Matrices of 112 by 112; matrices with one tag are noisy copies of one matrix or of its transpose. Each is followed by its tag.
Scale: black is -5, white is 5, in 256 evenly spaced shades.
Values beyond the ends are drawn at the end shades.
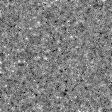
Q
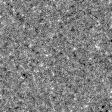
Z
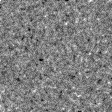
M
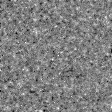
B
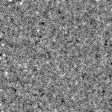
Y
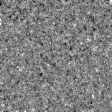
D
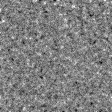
Y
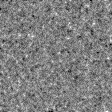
B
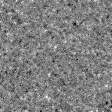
Z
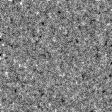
Y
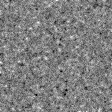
Q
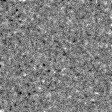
D
